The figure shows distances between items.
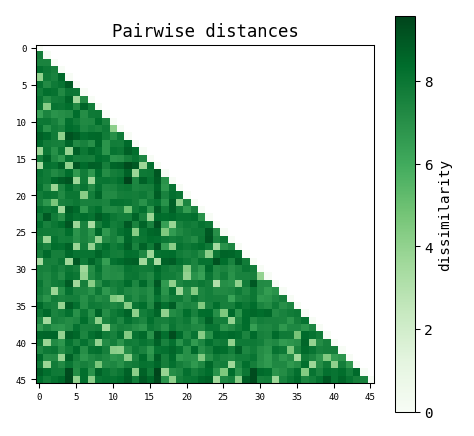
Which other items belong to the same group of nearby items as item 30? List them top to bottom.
6, 20, 31
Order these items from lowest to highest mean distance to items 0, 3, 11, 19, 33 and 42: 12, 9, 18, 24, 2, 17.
2, 12, 9, 17, 24, 18
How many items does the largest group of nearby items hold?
7
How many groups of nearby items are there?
10
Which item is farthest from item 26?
23
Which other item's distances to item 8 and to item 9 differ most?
38
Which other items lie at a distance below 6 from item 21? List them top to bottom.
2, 19, 33
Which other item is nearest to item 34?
11
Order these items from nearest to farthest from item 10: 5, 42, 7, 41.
41, 42, 7, 5
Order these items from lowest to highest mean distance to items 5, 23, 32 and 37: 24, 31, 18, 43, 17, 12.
24, 18, 43, 17, 31, 12
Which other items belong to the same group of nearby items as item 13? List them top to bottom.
17, 25, 36, 44
